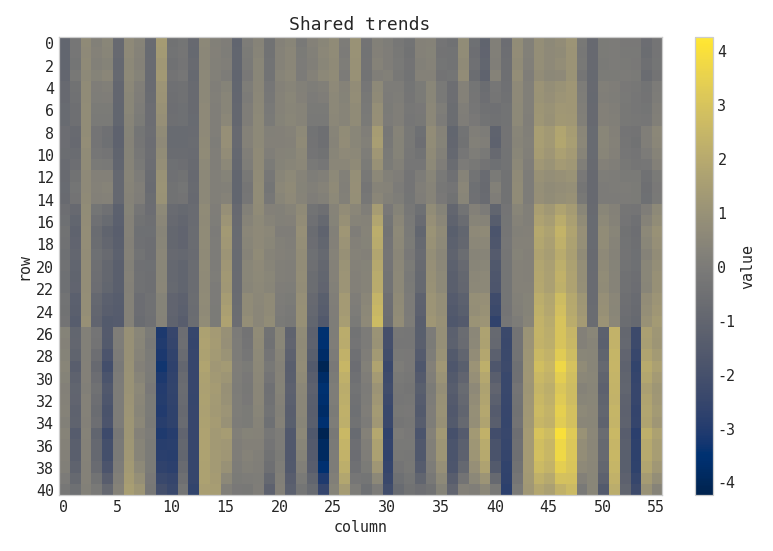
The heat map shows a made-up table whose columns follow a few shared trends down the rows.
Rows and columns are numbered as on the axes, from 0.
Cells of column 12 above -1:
26
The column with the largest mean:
46
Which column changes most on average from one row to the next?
40
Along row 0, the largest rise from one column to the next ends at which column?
9
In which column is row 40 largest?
47
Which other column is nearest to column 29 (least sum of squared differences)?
15
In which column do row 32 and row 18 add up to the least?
24
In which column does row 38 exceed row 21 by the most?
51
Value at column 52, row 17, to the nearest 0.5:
-0.5
